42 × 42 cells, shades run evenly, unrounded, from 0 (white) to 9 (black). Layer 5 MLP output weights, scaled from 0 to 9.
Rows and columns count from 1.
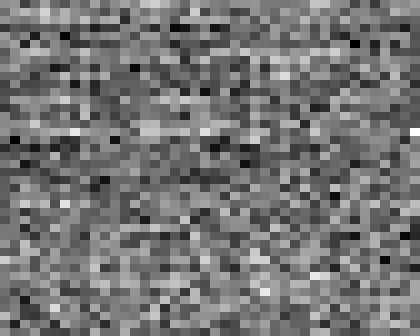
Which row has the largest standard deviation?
30
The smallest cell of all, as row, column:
17, 42
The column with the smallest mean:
26
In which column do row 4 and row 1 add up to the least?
33
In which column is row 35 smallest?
32
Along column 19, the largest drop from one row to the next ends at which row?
13
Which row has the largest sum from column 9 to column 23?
4
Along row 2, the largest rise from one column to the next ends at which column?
21
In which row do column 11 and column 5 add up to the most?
23
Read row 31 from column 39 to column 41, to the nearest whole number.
6 6 4
